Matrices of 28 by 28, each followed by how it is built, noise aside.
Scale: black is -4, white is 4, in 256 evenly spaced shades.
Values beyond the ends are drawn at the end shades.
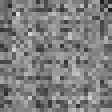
blocks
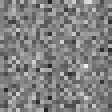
repeating rows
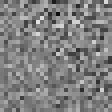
upper triangular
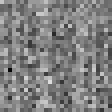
blocks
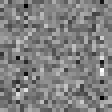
uneven columns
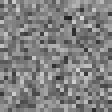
noise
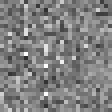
uneven columns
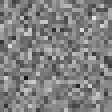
noise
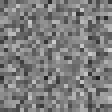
repeating rows
